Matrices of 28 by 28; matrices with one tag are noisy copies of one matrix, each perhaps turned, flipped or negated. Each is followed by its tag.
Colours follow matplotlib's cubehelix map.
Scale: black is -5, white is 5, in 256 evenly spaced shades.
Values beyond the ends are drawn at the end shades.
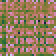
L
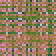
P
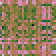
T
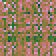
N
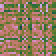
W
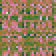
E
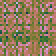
N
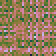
P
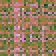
N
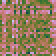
T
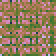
L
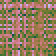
P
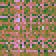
N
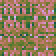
E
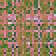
N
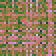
P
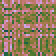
W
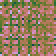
L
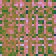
L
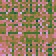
P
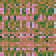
E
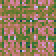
E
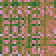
L
